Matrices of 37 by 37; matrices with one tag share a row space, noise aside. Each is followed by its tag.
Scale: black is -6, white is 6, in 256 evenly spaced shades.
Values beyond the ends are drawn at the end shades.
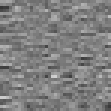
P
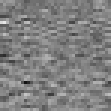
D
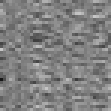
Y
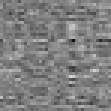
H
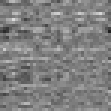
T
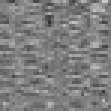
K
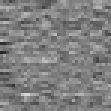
D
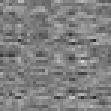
H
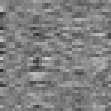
Y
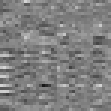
D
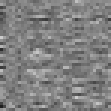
Y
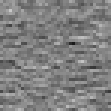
H
